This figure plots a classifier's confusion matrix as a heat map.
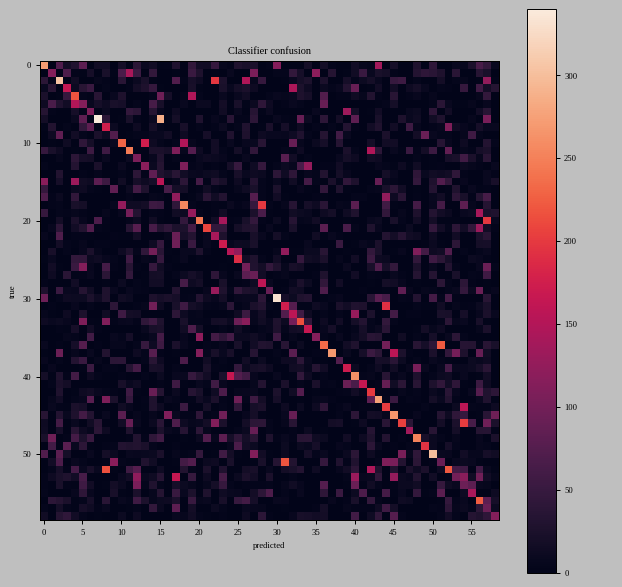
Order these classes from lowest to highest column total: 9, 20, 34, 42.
9, 34, 20, 42
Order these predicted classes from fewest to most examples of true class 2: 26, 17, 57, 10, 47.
47, 10, 17, 57, 26
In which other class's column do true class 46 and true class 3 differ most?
54
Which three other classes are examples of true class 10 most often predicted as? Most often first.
13, 18, 32
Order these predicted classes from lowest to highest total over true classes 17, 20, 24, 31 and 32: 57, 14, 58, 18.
58, 18, 14, 57
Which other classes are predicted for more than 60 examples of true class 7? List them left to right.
5, 15, 33, 40, 57
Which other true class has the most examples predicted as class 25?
24
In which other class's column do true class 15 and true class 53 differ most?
17
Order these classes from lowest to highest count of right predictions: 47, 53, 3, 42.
53, 47, 3, 42
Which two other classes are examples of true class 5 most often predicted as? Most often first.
4, 36
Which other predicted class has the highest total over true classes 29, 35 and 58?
22
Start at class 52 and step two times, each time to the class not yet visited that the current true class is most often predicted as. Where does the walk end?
6
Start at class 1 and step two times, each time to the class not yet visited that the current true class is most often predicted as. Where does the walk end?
42
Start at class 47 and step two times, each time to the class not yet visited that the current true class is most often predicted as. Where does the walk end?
26
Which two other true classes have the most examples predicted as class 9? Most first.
51, 16
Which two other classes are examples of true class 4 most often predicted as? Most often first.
19, 15
